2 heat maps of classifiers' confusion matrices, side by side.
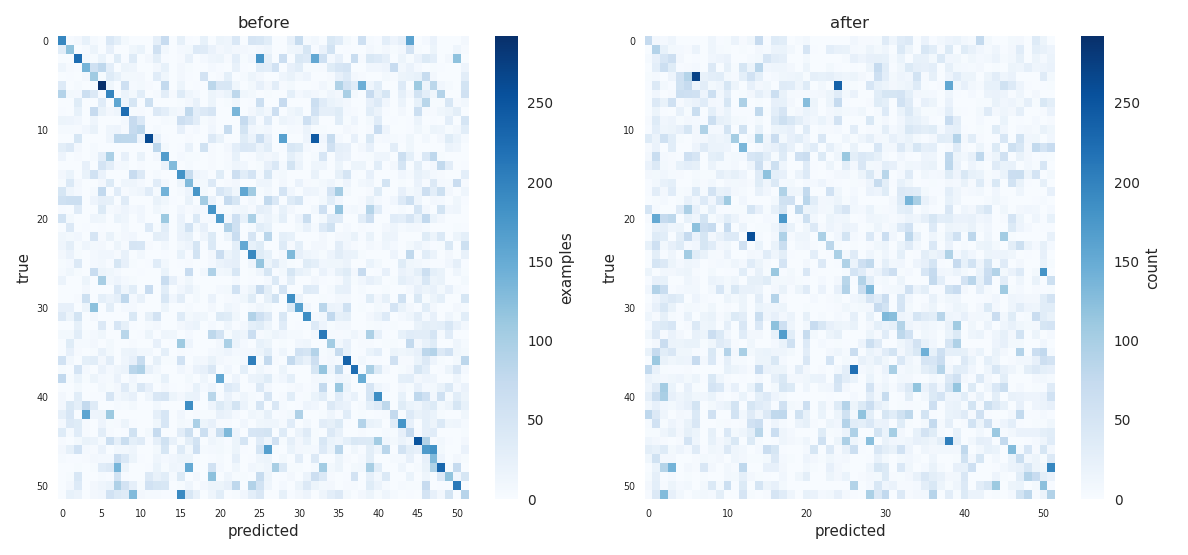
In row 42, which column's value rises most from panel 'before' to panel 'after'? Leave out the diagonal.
27
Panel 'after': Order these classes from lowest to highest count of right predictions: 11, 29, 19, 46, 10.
29, 10, 19, 11, 46
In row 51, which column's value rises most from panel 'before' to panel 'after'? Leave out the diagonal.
2
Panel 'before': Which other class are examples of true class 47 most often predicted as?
7
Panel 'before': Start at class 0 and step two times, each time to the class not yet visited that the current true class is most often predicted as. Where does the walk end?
21
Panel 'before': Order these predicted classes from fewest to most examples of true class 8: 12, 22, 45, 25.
25, 12, 45, 22
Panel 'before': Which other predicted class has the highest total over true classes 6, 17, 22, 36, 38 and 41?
24
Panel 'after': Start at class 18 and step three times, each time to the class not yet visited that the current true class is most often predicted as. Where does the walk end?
20
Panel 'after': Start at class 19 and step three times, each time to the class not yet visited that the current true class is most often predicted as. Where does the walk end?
38
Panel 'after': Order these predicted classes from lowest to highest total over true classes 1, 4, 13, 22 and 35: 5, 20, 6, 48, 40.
48, 40, 20, 5, 6
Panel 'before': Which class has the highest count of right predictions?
5
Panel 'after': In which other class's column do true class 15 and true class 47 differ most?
30
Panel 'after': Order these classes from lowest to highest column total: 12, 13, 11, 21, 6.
21, 11, 13, 12, 6
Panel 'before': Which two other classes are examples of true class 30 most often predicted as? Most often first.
4, 33
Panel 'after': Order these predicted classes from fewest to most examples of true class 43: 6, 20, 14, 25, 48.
48, 20, 6, 14, 25
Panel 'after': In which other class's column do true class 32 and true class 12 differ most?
16
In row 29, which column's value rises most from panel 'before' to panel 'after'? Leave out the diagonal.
16
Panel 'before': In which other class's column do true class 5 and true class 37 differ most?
38
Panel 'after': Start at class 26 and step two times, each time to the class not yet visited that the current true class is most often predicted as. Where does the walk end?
44
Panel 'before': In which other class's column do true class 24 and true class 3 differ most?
29
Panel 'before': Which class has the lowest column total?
14
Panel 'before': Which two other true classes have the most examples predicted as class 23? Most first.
17, 9
